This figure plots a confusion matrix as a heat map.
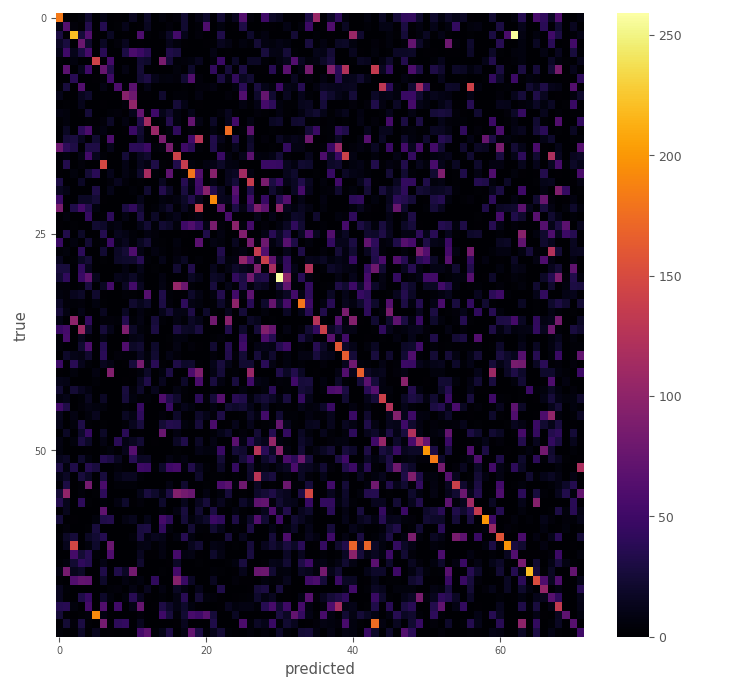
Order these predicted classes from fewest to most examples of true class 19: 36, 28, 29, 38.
36, 29, 38, 28
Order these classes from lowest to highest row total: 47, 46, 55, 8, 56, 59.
59, 47, 46, 56, 8, 55
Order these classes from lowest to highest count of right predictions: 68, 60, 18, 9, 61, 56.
9, 56, 68, 60, 18, 61
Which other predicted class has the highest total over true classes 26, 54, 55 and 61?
42
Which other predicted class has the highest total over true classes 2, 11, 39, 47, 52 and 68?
62
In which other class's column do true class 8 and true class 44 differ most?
56
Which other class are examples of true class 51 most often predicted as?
33
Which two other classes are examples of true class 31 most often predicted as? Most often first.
16, 17
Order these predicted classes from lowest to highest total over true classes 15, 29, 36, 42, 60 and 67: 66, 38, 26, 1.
66, 26, 1, 38
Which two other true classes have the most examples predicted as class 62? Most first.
2, 40
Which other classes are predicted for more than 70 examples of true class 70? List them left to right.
6, 43, 63
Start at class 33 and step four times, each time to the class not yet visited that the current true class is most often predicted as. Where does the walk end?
40
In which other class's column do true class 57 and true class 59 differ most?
6
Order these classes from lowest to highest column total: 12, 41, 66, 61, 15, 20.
20, 61, 41, 15, 12, 66
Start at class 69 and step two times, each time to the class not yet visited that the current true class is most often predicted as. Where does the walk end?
14
